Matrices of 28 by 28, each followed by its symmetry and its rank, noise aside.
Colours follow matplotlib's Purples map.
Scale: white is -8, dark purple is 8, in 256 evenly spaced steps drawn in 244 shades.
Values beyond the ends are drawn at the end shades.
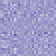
no symmetry, rank four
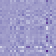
antisymmetric, rank two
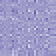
no symmetry, rank three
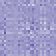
no symmetry, rank three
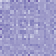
symmetric, rank three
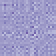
symmetric, rank three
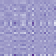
no symmetry, rank two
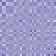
symmetric, rank two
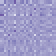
symmetric, rank two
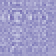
no symmetry, rank three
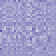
no symmetry, rank four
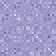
symmetric, rank four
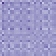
symmetric, rank two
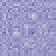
symmetric, rank four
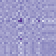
symmetric, rank three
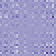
no symmetry, rank two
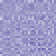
no symmetry, rank four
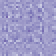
no symmetry, rank four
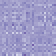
no symmetry, rank three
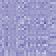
no symmetry, rank four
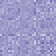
symmetric, rank three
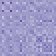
symmetric, rank three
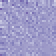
antisymmetric, rank four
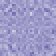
symmetric, rank three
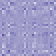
antisymmetric, rank two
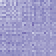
symmetric, rank four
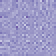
symmetric, rank four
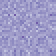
symmetric, rank four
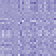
antisymmetric, rank four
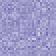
symmetric, rank three
